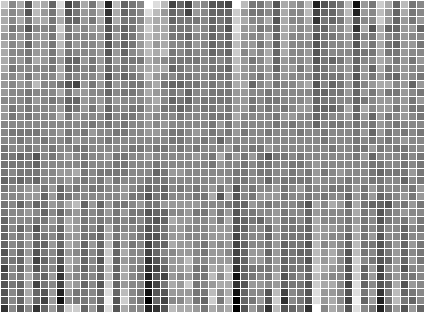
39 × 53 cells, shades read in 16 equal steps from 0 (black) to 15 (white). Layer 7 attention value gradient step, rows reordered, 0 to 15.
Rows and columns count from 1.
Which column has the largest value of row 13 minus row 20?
5
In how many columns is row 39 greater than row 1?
23
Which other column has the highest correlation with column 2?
47
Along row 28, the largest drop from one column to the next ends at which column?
30
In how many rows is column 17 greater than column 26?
8
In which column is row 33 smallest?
19
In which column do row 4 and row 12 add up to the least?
45
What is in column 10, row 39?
12
